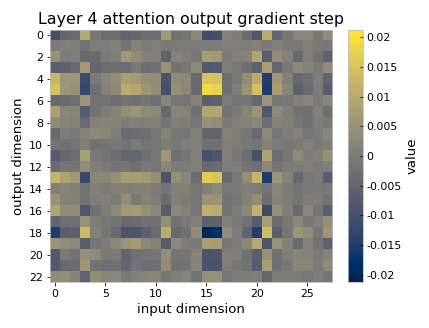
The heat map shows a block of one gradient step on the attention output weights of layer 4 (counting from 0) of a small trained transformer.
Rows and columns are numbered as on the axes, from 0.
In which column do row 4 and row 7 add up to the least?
21
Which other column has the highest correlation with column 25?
14
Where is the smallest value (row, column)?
18, 15
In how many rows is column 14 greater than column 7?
12
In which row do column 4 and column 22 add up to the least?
3
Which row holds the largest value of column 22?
5
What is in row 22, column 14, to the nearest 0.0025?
-0.0025
